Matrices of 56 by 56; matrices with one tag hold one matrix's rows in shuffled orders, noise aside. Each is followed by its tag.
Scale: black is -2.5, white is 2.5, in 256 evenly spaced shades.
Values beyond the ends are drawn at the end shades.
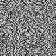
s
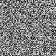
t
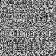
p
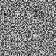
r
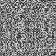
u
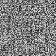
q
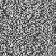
s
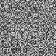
r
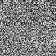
t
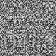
p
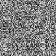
q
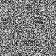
q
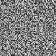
r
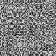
p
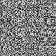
u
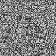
q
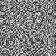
s
